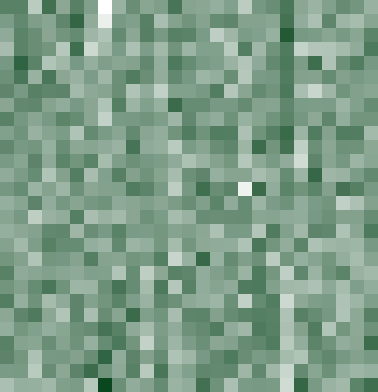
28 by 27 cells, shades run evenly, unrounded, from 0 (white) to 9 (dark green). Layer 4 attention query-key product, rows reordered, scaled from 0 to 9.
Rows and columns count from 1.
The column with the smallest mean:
18
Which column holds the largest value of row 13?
23
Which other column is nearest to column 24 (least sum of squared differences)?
17
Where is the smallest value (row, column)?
1, 8
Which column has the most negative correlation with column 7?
27
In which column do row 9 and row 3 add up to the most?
21
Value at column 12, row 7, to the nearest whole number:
2
